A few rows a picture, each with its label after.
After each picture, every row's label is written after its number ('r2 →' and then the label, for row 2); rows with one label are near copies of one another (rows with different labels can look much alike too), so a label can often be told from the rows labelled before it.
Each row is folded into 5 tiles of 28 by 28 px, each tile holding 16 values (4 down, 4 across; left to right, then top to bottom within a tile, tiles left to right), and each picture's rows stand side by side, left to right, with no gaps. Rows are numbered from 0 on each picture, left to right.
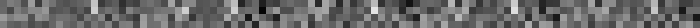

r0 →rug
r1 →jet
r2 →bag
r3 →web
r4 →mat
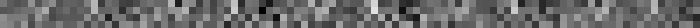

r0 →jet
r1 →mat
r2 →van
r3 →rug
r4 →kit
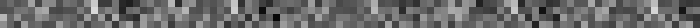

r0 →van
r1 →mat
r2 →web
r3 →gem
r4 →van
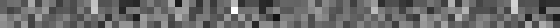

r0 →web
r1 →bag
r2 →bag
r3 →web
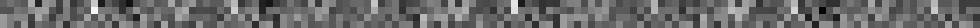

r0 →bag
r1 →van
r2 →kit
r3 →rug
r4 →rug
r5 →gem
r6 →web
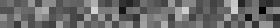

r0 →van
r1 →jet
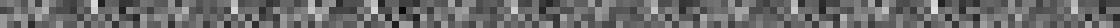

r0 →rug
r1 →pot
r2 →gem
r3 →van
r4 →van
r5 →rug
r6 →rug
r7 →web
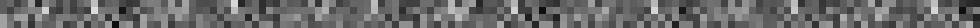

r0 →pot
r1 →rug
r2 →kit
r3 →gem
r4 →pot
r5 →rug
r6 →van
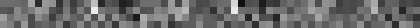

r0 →bag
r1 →rug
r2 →gem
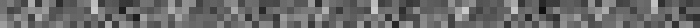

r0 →web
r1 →gem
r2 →pot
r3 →jet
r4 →kit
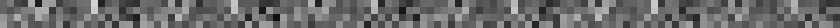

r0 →kit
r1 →web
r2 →mat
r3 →pot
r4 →kit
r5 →web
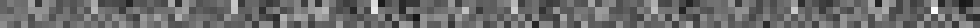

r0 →bag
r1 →kit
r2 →rug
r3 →pot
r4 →van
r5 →bag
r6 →bag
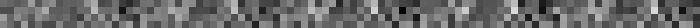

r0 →van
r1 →gem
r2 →gem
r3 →jet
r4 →gem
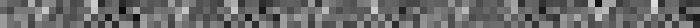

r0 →jet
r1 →jet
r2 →pot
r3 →jet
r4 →kit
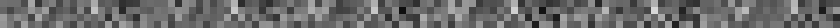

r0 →web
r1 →bag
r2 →gem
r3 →gem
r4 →pot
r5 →jet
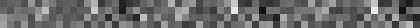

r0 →jet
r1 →van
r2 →van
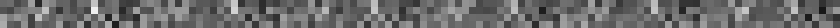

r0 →pot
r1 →rug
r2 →pot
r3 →gem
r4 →web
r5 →jet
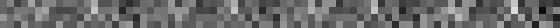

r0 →van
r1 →gem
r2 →gem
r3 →gem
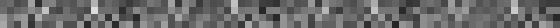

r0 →pot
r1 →web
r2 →pot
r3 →web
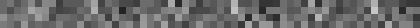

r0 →gem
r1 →web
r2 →web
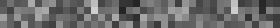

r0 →van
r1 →rug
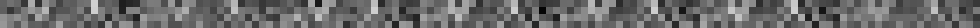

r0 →web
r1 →rug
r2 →kit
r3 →gem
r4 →gem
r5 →gem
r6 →gem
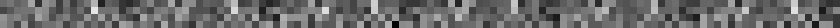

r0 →bag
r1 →van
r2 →pot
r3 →kit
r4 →kit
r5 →pot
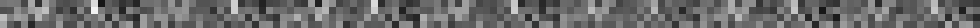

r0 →rug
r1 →rug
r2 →kit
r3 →rug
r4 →gem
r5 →gem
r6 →web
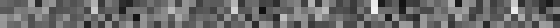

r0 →mat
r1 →gem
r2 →rug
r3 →bag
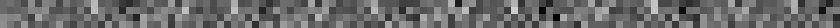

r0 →web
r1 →pot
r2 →web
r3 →mat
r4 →van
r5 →mat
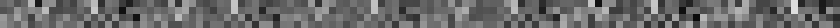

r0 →mat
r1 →kit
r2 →kit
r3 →jet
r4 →mat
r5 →rug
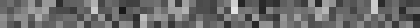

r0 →gem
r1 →rug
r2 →kit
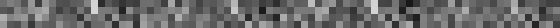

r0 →rug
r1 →web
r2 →van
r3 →pot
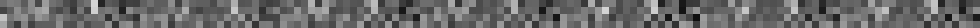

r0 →rug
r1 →pot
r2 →mat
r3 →mat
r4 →jet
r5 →jet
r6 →jet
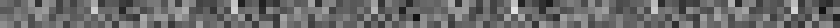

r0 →bag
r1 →rug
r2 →mat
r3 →bag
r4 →rug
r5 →mat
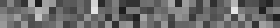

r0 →kit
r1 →bag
